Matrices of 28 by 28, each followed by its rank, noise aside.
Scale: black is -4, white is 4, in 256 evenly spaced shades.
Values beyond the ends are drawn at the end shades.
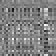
two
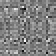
three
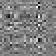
three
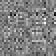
four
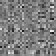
four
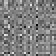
three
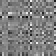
two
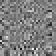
four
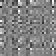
three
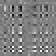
one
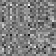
four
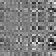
two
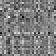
three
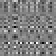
two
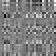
two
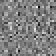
four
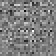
four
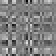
two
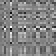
two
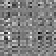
three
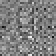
four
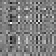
two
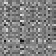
three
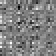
three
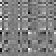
two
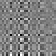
one
